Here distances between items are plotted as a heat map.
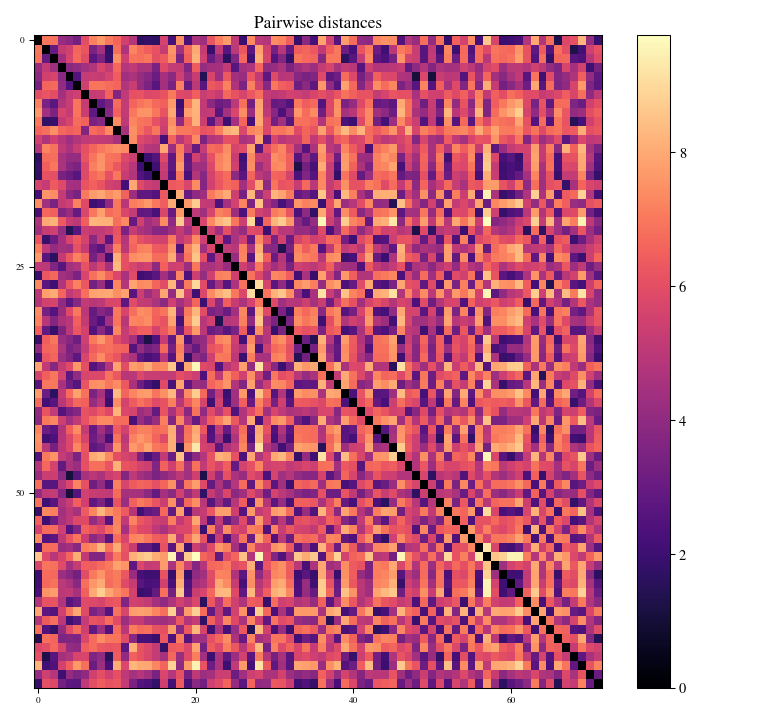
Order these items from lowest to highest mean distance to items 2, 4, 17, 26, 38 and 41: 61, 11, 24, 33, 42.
33, 61, 42, 11, 24
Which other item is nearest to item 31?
23
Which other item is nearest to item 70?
3
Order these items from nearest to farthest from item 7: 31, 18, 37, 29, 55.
18, 31, 55, 29, 37
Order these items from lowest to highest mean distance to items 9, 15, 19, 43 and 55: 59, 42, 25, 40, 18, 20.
40, 25, 59, 18, 42, 20
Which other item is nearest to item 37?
64
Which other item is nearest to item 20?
28
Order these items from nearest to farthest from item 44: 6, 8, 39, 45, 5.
39, 8, 45, 6, 5
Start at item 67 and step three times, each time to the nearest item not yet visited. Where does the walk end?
29
